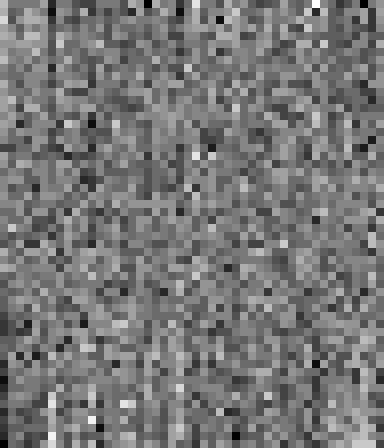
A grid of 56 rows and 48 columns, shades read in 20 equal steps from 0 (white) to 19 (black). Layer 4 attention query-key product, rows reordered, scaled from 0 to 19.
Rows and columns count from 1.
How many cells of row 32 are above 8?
33
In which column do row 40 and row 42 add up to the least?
13
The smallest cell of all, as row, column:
1, 40
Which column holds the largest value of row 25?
19
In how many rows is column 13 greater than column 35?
24
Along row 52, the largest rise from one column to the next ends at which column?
29
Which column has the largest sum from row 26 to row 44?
30
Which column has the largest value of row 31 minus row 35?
12
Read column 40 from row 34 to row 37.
10 8 11 12
